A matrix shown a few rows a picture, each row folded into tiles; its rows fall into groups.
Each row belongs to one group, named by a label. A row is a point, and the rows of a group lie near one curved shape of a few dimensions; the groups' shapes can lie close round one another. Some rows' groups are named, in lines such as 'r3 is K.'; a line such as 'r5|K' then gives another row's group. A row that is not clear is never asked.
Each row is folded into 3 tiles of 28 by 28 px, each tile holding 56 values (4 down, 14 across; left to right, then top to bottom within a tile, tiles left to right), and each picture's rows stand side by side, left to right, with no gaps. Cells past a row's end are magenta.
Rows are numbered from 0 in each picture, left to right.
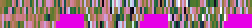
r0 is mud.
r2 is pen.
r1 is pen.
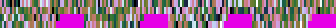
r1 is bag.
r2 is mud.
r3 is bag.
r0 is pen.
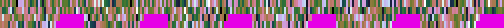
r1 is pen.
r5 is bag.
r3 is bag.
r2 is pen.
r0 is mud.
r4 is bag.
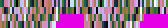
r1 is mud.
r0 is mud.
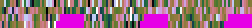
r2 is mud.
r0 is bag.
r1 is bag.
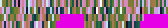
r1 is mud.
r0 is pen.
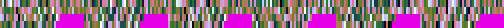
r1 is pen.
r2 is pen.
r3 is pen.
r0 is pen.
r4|mud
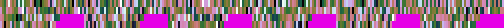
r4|pen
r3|bag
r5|pen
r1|bag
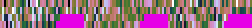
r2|bag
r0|bag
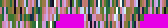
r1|bag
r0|bag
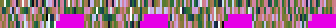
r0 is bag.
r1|bag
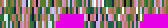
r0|bag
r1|pen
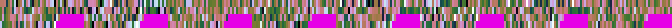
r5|pen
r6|bag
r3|mud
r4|bag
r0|bag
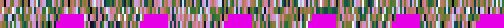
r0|bag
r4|pen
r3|bag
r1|pen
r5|pen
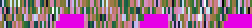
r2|bag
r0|pen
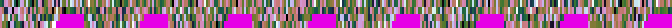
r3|mud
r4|bag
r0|mud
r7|bag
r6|bag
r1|bag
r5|bag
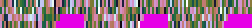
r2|pen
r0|bag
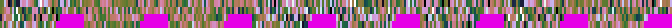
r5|bag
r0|pen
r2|mud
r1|mud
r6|pen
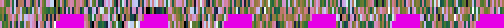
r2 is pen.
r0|bag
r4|pen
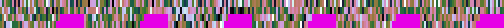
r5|pen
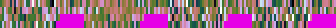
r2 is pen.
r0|bag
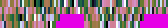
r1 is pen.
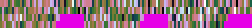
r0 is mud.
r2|bag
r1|mud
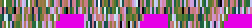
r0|bag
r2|bag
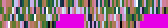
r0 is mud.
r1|bag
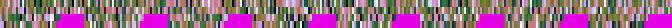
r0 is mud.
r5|pen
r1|bag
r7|mud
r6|pen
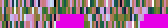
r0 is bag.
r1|bag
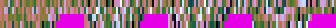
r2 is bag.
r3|bag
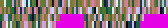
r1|mud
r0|bag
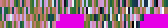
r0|mud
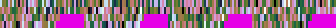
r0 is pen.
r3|bag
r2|bag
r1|mud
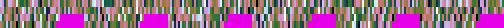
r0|pen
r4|pen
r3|bag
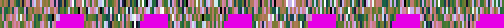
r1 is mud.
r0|mud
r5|pen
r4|bag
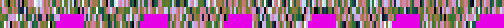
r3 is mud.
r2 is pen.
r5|bag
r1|bag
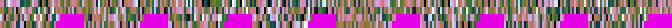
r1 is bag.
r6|bag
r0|pen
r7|pen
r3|mud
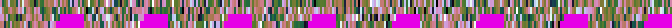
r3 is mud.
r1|bag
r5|bag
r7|mud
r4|mud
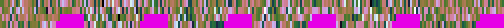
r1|pen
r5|mud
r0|mud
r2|mud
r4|mud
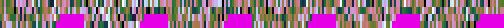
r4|bag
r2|bag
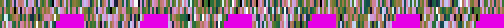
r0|bag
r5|pen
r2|mud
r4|pen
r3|bag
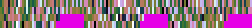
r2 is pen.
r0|pen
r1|mud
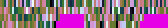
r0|bag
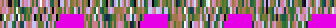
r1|bag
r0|pen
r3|bag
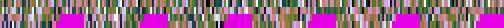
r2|mud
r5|bag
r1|bag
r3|bag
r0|bag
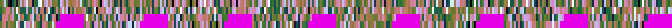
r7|bag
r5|bag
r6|bag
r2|bag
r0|pen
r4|mud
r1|mud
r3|mud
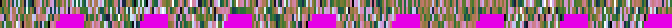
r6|pen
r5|mud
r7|pen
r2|bag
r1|mud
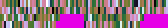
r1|bag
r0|pen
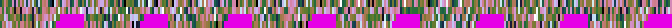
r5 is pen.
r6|bag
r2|bag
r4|bag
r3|bag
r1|mud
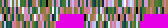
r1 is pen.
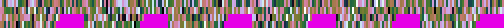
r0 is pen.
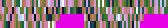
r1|pen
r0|mud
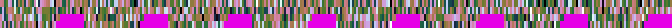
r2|mud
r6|mud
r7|bag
